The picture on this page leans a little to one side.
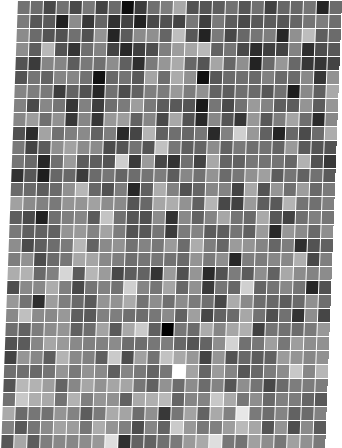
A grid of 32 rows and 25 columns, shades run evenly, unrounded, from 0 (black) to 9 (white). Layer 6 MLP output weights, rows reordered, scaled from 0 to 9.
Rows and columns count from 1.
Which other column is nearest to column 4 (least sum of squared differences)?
8
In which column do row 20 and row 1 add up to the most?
13
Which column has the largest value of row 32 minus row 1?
9
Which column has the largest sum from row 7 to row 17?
19
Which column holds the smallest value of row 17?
21
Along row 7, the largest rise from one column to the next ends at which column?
23
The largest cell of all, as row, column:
27, 14
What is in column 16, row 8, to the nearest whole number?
4
